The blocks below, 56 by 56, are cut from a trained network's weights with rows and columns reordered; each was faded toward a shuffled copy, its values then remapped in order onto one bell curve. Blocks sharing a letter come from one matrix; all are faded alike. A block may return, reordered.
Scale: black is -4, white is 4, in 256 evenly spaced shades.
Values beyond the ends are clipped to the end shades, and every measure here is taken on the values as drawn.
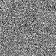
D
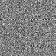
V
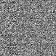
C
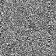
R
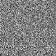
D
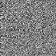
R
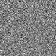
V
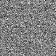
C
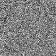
R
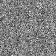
D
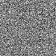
D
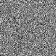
R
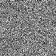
D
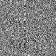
R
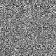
V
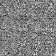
C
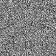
R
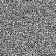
V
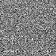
V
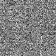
C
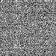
C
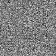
C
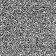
C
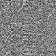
R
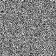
D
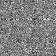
V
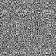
R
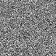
D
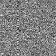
R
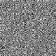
R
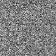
C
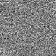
V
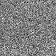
D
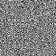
V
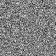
V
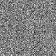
R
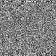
V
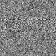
V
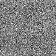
C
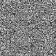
C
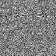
V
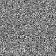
R
